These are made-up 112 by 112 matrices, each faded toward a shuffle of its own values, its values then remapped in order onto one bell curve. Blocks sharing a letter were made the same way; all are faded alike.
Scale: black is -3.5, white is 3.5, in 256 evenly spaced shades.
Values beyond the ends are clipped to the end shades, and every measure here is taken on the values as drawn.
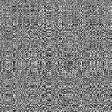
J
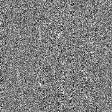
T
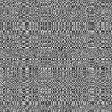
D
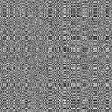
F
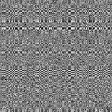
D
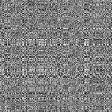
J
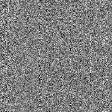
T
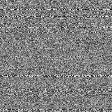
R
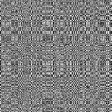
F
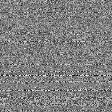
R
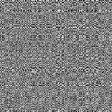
J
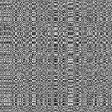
F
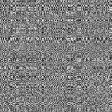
J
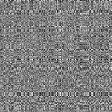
J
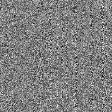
T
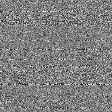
R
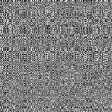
J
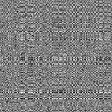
D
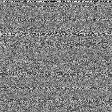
R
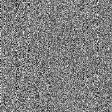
T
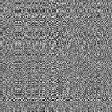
J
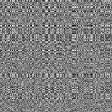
D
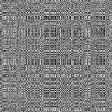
F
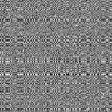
D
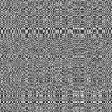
D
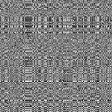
D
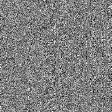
T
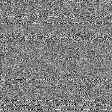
R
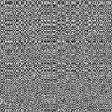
D
